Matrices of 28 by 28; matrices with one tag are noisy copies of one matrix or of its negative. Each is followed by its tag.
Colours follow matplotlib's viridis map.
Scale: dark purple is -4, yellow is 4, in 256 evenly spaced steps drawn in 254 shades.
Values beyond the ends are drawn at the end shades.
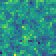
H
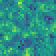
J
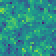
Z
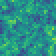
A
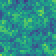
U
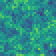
U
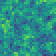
H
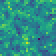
H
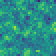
J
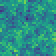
Z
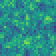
J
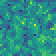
H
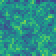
H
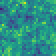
Z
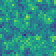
J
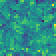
H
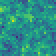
Z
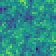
Z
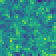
H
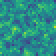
J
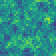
J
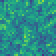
H
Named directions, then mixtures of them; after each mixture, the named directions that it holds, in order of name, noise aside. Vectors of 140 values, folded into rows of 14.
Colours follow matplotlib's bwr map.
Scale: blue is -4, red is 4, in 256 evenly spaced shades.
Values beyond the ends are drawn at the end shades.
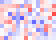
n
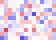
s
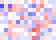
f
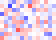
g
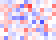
g, n, s.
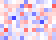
n, s.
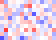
s.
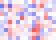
f.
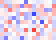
f, n, s.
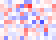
g, n, s.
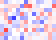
n, s.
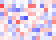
f, g.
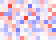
g, n, s.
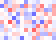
f, n, s.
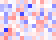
f, n, s.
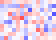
n.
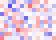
g.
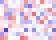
s.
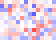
f, s.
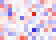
f, n, s.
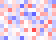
f, n, s.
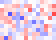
n.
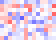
n.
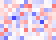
n, s.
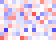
s.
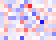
g, n, s.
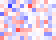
g.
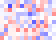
f, g, n.
